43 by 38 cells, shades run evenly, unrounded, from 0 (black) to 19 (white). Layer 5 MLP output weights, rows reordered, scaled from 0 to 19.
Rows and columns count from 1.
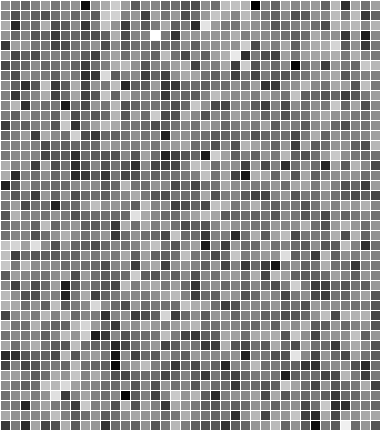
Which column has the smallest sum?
17
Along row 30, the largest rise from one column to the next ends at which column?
8
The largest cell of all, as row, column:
4, 16
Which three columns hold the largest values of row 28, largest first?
14, 28, 26
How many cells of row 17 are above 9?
17
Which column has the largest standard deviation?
12
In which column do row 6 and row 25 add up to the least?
21
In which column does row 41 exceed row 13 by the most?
9
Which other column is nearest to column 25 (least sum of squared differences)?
38
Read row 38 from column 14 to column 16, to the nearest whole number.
8 8 8
